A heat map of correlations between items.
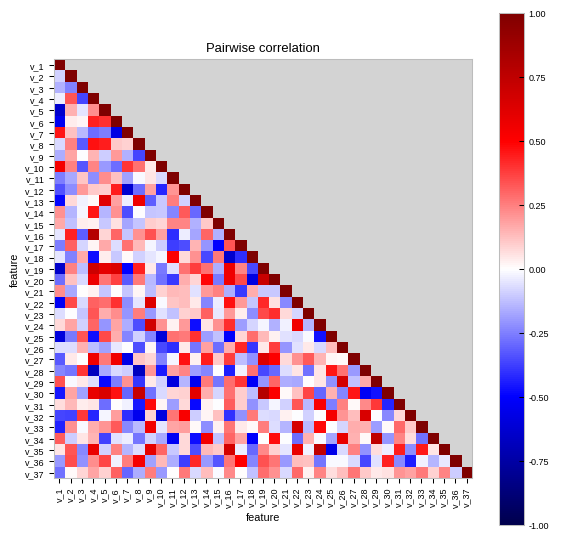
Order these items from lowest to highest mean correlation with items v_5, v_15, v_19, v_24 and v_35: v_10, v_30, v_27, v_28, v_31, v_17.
v_28, v_17, v_10, v_31, v_30, v_27
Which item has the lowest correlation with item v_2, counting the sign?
v_32
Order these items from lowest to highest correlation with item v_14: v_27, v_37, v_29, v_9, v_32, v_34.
v_9, v_32, v_37, v_29, v_27, v_34
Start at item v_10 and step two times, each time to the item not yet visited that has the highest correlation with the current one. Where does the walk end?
v_7
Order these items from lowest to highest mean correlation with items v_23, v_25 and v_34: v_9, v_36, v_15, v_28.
v_9, v_15, v_36, v_28
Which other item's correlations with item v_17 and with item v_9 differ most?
v_24
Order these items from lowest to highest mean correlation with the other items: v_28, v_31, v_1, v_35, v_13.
v_1, v_28, v_13, v_31, v_35
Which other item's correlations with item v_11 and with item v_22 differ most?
v_16
